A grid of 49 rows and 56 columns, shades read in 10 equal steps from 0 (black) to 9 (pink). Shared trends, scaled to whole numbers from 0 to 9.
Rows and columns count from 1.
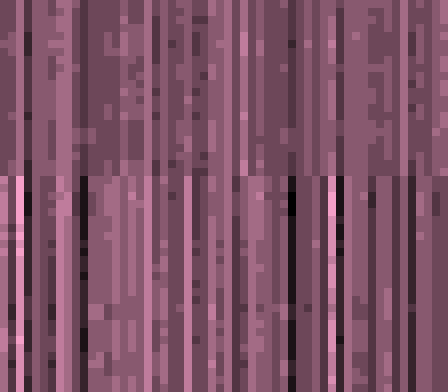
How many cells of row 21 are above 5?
10
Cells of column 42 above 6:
27
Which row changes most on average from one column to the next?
25
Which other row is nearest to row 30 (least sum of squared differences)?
24
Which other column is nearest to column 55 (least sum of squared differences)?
6
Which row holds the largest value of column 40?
31
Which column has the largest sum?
3
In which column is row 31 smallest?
37
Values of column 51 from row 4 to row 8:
6 6 6 6 6
